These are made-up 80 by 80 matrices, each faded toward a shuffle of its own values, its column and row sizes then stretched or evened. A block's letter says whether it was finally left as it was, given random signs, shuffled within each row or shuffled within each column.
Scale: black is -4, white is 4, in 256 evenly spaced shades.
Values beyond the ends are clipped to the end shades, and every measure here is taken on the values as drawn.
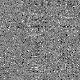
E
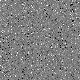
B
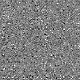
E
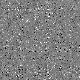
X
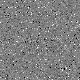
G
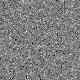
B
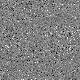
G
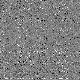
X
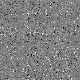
X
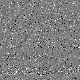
G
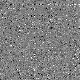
X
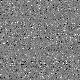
G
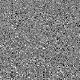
E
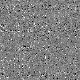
X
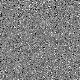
X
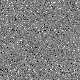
G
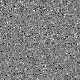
G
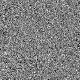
B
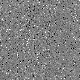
B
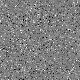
G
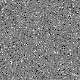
B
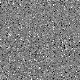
X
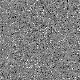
B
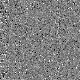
B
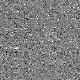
E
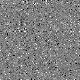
E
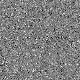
G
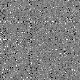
E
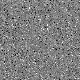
B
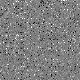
E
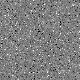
B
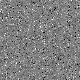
B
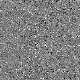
X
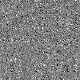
X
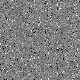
B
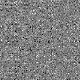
E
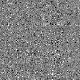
E
